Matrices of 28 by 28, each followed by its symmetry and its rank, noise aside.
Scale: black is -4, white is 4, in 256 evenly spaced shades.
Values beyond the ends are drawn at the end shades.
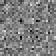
symmetric, rank six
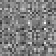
no symmetry, rank four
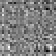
antisymmetric, rank four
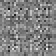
no symmetry, rank six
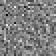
antisymmetric, rank six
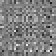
no symmetry, rank four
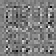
no symmetry, rank three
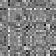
symmetric, rank four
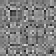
symmetric, rank three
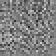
antisymmetric, rank six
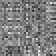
no symmetry, rank four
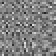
no symmetry, rank four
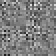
antisymmetric, rank four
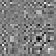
symmetric, rank four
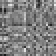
antisymmetric, rank four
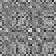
symmetric, rank three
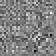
symmetric, rank four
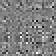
antisymmetric, rank four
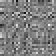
no symmetry, rank four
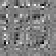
symmetric, rank three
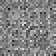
symmetric, rank six
